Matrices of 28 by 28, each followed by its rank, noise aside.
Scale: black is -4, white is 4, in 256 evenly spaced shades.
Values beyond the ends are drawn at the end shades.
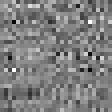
four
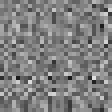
four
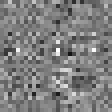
four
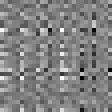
two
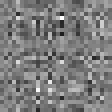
three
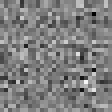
six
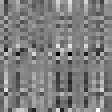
two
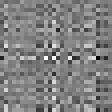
two
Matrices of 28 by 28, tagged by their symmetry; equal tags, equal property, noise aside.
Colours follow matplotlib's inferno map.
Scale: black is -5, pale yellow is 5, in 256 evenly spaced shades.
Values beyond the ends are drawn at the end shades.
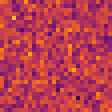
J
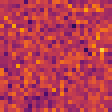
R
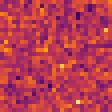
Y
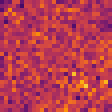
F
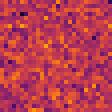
Y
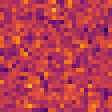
R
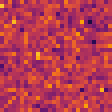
Y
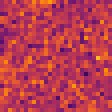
R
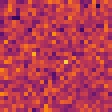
F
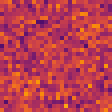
F
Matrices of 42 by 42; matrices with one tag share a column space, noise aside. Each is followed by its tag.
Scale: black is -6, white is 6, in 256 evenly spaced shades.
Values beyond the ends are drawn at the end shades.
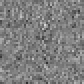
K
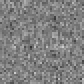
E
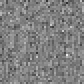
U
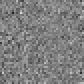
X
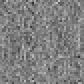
U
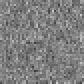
K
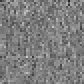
U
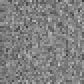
U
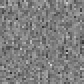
E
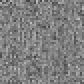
U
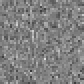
K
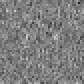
K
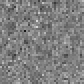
E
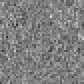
K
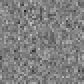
K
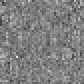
U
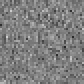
K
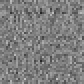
X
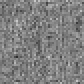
U
